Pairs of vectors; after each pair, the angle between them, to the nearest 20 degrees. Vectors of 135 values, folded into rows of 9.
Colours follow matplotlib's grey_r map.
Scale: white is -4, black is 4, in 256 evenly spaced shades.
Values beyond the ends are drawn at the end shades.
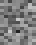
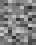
140 degrees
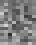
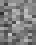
160 degrees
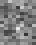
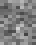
20 degrees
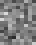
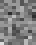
80 degrees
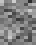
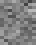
40 degrees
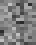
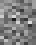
80 degrees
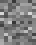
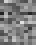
120 degrees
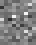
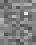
40 degrees
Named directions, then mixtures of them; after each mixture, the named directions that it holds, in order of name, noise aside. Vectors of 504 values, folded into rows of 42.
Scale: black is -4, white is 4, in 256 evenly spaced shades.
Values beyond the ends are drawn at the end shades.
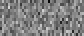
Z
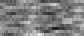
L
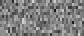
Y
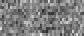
L, Z.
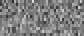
Y, Z.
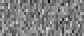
Z.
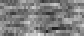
L.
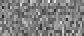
Y, Z.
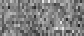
L, Z.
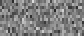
Y.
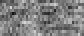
L, Y.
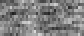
L, Y.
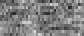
L, Y.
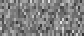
Z.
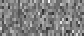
Z.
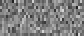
Y, Z.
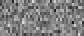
Y.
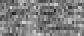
L, Y.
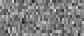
Y.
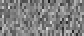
Z.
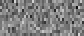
Y, Z.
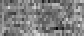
L, Z.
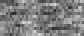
L, Y.
